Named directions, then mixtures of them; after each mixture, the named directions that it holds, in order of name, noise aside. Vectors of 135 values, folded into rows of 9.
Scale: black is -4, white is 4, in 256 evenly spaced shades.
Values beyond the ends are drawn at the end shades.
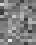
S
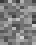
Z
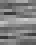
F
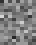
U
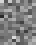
U.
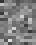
S, Z.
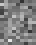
S.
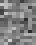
F, S.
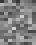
S, Z.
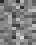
U, Z.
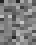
U, Z.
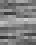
F.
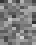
Z.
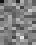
U, Z.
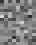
U.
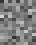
U.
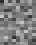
U.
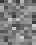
Z.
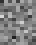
U.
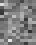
S.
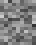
U, Z.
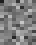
U, Z.
